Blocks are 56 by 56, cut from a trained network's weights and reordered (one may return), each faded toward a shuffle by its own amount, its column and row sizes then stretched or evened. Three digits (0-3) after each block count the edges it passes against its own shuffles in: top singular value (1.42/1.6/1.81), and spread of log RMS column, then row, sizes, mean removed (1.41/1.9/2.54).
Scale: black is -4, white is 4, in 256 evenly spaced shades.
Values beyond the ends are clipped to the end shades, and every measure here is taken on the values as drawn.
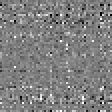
0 2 3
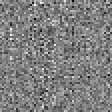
3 2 0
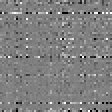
3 2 3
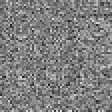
2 0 1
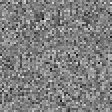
1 0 1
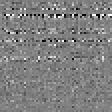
3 1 3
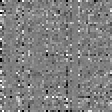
0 3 2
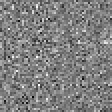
1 2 1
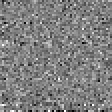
0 1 2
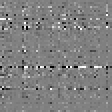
3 2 3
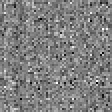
0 2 1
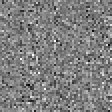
0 2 0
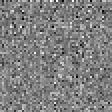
1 2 2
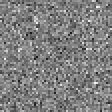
1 1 1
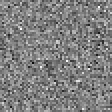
1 0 0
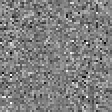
0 2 1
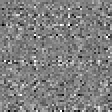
2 1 3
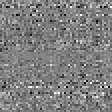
2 1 3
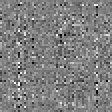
2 3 2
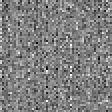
0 2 0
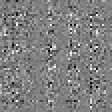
1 3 2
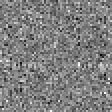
1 1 0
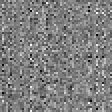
3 3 0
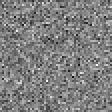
0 0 1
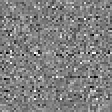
1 1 3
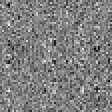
2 2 0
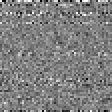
3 0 3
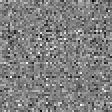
0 1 2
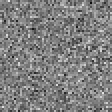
1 0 0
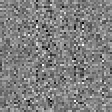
1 2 0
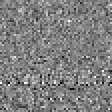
1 0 2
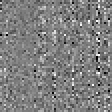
1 3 1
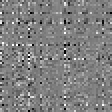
2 3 3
